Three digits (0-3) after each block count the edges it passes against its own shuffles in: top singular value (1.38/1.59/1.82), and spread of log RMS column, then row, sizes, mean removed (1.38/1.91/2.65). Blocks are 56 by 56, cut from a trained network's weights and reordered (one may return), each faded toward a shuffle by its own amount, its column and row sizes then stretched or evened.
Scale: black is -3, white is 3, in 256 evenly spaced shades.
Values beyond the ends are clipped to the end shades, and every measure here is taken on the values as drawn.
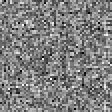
0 0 1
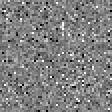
0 1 1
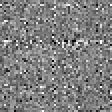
0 2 2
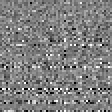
3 0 3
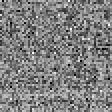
0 1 0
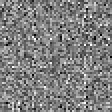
0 2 1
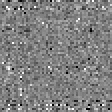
2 1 2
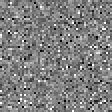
2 1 1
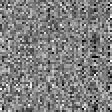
2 2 1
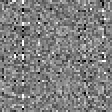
3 2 1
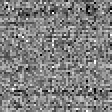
1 2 1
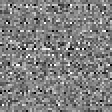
0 0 3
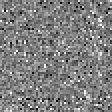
1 0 1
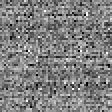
1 1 1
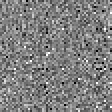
2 1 0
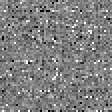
1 0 2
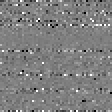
0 0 3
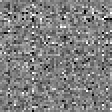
1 2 2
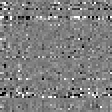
3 1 3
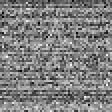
3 0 0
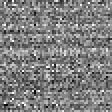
2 2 1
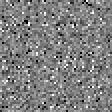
1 1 1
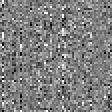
1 3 0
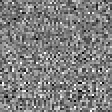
3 0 2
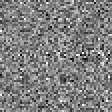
3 1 1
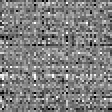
3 3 2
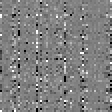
2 3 1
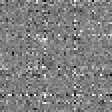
2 2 2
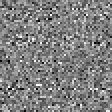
1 0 2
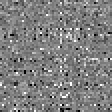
2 1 2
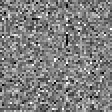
1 1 0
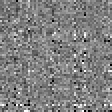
2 2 1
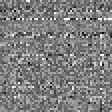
0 1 3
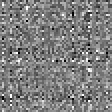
0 3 2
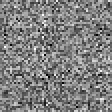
0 2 1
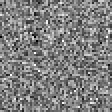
1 0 0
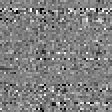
0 1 3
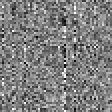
3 2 0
